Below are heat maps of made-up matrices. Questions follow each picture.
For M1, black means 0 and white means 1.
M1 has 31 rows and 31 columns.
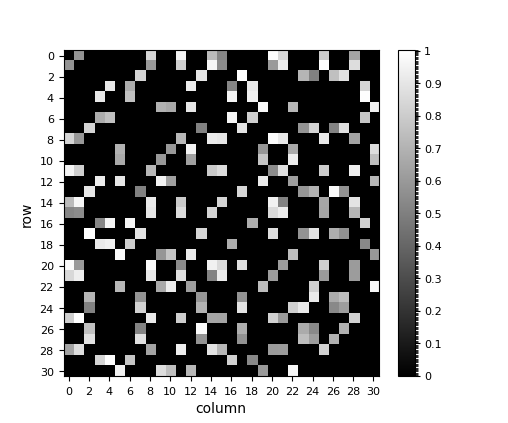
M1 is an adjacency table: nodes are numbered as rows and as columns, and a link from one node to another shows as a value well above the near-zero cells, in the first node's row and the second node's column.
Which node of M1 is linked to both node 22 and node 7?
node 24
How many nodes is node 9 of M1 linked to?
6
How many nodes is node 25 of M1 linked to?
9
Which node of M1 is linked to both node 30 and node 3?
node 12
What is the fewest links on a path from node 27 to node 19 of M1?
3
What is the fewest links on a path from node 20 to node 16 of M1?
6
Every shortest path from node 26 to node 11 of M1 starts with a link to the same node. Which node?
node 17
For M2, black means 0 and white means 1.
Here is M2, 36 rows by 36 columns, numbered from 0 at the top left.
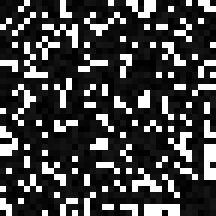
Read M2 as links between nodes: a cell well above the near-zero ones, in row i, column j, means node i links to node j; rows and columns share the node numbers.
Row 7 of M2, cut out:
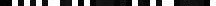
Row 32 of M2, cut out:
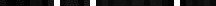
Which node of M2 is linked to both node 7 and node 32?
node 9
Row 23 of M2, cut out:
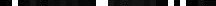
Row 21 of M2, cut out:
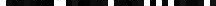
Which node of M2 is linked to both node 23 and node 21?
node 28
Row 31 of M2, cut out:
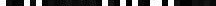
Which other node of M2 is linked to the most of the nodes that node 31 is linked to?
node 34
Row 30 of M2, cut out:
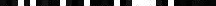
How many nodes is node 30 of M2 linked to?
10
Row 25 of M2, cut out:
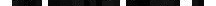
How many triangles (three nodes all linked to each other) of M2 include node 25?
7
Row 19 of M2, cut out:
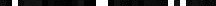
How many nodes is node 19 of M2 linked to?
5
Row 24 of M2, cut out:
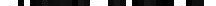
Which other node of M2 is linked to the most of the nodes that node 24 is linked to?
node 10
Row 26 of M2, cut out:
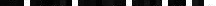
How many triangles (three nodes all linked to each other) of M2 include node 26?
6
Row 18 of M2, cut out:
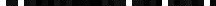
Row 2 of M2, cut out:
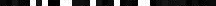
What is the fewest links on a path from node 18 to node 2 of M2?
3
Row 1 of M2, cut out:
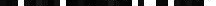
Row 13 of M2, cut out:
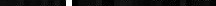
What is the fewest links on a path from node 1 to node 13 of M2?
4
